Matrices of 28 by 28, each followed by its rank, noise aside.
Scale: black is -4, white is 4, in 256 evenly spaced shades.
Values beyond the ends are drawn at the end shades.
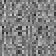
three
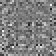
five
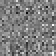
four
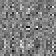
three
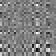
one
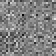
five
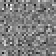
five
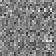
four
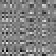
two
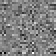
five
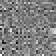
four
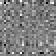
three
